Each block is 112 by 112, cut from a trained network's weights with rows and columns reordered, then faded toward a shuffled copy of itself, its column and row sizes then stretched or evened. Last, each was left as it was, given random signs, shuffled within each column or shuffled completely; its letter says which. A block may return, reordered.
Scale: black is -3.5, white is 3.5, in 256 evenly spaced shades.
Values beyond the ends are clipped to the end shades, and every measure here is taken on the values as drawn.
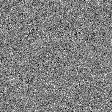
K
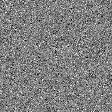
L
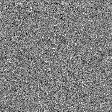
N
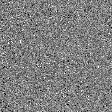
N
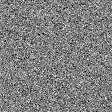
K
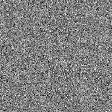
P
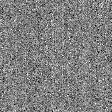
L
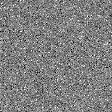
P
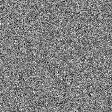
N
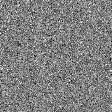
L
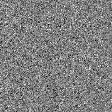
N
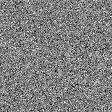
K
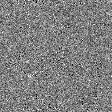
N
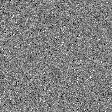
L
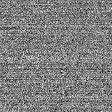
P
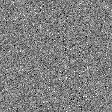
L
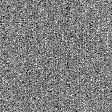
L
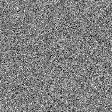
L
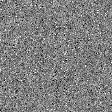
L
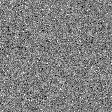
K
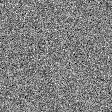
K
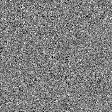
N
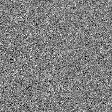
N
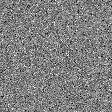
K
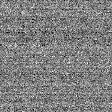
P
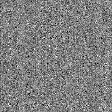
P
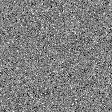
K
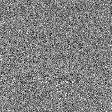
N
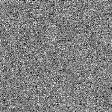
P
